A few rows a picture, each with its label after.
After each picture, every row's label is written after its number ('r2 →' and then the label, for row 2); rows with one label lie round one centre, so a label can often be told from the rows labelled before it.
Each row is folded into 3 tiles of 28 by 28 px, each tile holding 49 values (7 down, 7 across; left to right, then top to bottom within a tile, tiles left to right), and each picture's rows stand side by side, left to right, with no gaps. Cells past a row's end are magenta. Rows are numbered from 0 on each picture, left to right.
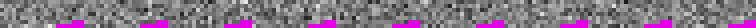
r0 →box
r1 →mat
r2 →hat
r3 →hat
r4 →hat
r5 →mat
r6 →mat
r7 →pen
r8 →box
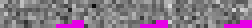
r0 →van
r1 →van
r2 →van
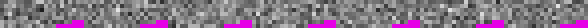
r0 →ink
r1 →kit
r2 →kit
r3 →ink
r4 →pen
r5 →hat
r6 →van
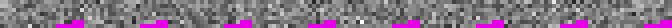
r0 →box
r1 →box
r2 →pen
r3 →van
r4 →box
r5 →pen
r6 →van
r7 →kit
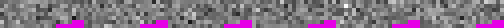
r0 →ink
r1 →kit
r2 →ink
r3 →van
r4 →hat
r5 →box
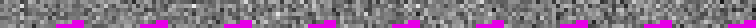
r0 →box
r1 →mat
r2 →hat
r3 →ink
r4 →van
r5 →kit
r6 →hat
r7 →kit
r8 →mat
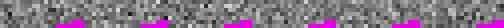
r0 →mat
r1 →kit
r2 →kit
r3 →box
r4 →box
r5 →pen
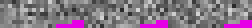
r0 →box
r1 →kit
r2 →van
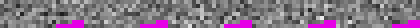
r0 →kit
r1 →kit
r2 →mat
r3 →ink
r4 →ink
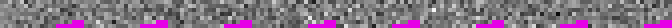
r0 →hat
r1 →box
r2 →mat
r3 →pen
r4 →box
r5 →mat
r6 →box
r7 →van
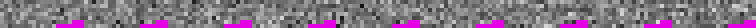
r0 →mat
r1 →van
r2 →van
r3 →box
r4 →kit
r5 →box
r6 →mat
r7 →pen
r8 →hat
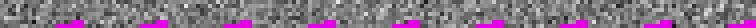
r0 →van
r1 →hat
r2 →van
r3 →hat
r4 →van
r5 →kit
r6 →kit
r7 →hat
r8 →kit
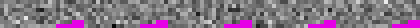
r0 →ink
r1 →hat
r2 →mat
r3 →pen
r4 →van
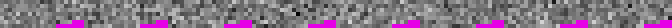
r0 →hat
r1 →van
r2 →box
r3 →pen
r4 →pen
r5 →box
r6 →mat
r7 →box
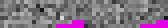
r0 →ink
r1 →kit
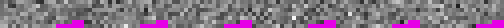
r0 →mat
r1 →mat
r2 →mat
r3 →van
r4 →mat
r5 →ink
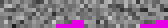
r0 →hat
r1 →ink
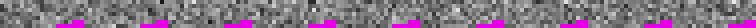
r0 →mat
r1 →box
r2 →van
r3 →pen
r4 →pen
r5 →kit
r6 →mat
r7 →ink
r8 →mat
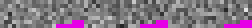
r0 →pen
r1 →box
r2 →ink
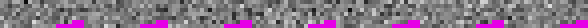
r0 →mat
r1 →box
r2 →ink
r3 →mat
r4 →hat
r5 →mat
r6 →ink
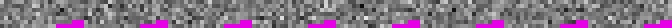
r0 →mat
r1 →ink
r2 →pen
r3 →hat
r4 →box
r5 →van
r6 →mat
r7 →hat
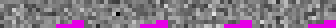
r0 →box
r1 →hat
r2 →van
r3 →mat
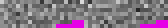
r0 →van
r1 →ink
